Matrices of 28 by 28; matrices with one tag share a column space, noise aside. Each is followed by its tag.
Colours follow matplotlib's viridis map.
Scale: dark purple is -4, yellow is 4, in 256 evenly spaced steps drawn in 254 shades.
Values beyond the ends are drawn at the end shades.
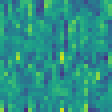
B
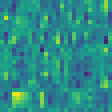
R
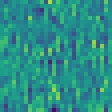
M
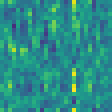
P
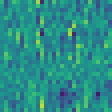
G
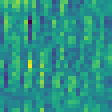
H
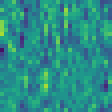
P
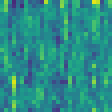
H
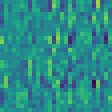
R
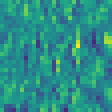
M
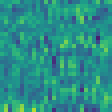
M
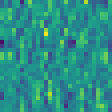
G
